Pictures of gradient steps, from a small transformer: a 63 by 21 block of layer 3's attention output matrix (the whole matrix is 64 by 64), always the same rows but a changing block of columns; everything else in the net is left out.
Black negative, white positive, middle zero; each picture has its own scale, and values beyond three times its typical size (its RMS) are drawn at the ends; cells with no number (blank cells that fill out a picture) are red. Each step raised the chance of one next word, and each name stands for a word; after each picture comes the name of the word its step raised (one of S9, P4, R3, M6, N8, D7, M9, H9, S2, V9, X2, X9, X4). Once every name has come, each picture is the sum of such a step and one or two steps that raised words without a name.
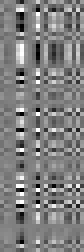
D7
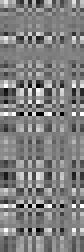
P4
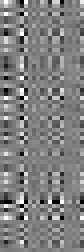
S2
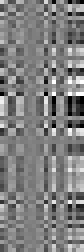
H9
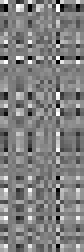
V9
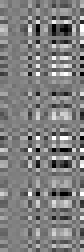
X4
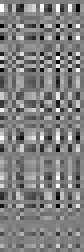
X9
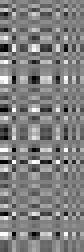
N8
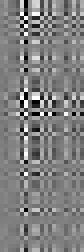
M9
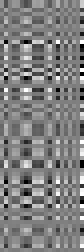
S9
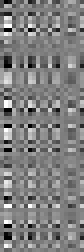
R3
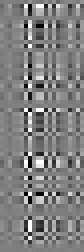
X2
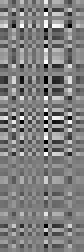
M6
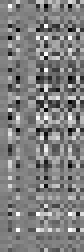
X9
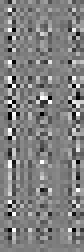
P4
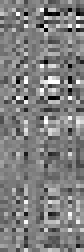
M6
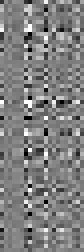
S9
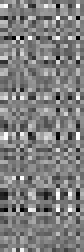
V9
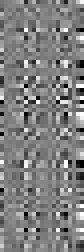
P4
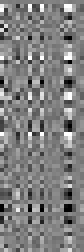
V9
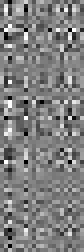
N8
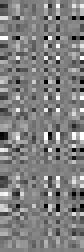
X9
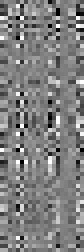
H9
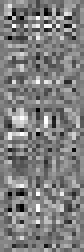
R3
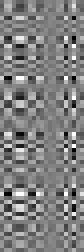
S9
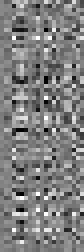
X2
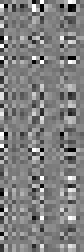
V9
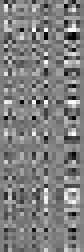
V9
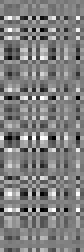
X4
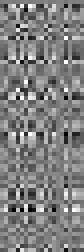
V9
